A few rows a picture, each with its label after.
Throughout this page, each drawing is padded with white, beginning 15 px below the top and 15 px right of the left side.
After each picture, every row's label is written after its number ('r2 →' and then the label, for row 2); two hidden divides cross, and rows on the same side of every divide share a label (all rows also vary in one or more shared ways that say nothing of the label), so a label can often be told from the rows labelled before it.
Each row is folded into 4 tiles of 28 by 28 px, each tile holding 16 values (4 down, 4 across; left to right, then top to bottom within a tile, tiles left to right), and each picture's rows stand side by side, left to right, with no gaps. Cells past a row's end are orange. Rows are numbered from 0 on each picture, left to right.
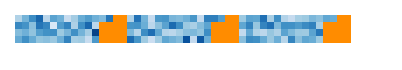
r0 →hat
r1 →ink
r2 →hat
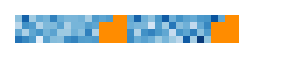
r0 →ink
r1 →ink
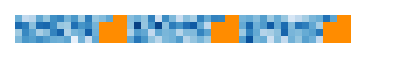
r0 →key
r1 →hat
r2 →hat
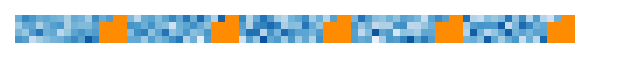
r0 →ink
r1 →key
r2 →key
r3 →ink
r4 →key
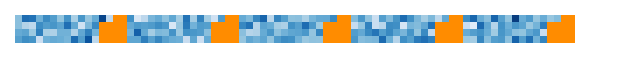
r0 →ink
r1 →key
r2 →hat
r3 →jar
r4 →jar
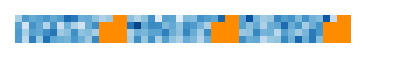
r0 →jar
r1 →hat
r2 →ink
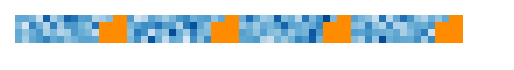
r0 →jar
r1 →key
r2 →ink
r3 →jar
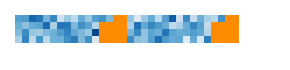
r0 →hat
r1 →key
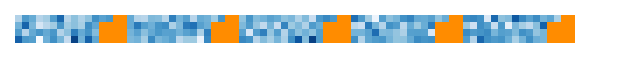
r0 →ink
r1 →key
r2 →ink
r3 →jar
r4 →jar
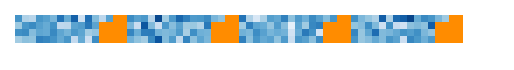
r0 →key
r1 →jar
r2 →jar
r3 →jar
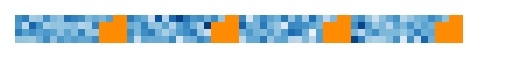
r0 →jar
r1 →jar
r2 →key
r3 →ink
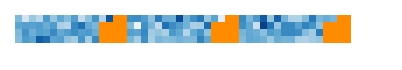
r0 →key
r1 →jar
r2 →hat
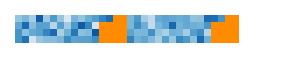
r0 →hat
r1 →ink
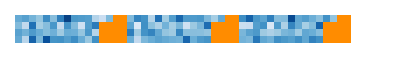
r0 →jar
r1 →jar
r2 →jar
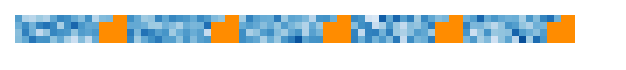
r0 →key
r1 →jar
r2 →ink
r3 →jar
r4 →ink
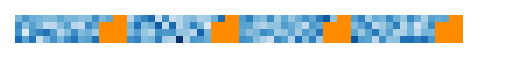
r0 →ink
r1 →hat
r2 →ink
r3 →ink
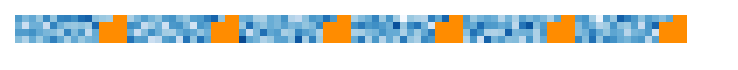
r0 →jar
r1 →ink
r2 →ink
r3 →hat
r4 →key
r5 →jar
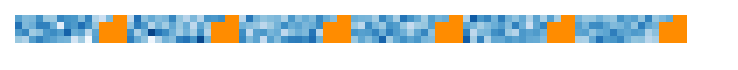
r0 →key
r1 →ink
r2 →ink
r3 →jar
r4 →ink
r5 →key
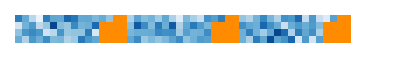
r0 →jar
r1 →hat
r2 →key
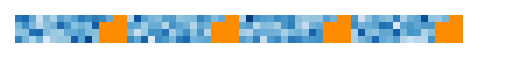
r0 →ink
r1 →ink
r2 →ink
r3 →key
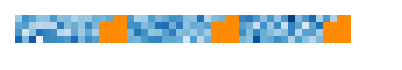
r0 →ink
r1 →key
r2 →jar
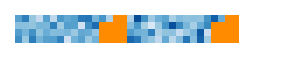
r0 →jar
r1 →ink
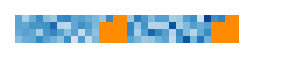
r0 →key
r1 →ink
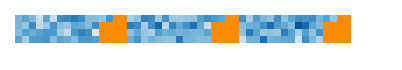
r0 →jar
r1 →hat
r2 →key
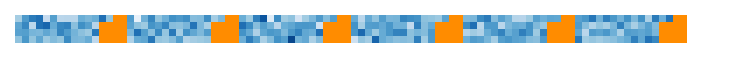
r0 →hat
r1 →key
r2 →hat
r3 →key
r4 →hat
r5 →ink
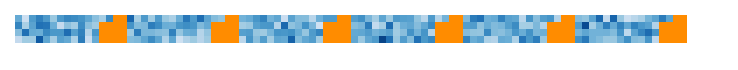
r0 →key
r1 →key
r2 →hat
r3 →jar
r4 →ink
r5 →hat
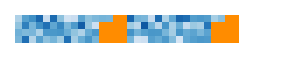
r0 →hat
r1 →jar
